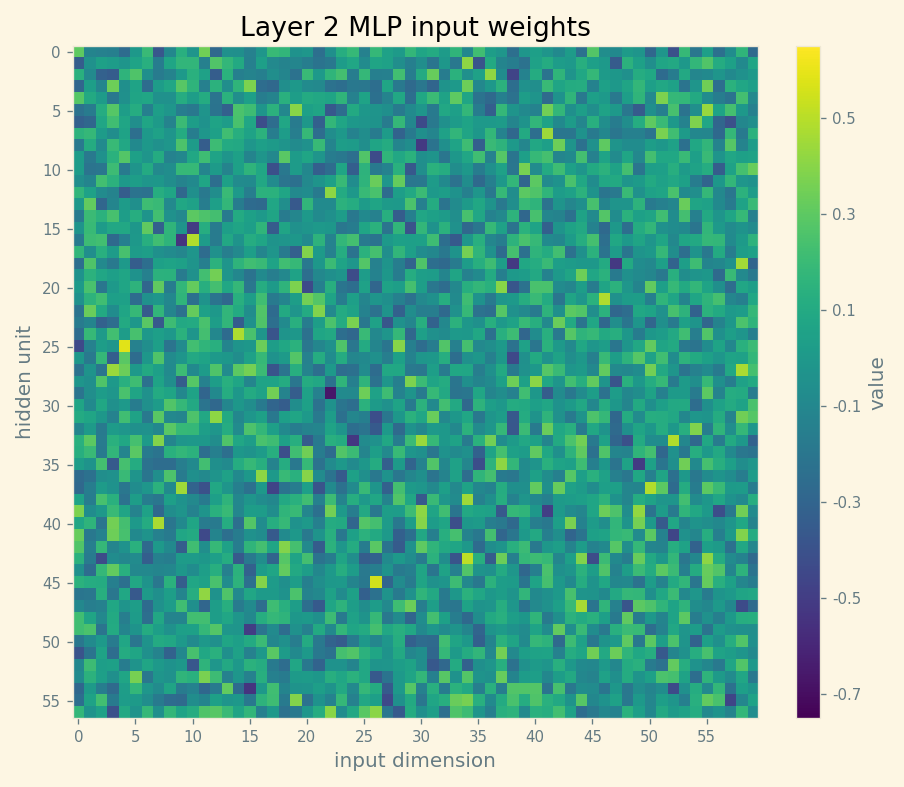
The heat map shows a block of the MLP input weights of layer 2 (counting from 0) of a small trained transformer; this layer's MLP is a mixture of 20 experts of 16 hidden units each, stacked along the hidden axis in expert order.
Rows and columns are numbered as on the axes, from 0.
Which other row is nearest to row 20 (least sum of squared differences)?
9
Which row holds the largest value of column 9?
37
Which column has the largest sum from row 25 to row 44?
4
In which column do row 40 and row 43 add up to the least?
33
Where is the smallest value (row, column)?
29, 22
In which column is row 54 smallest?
15
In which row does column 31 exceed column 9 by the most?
16
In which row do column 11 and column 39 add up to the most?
46
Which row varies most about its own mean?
43
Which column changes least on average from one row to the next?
25
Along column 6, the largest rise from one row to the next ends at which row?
23
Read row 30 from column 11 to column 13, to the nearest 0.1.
-0.2 -0.3 -0.1
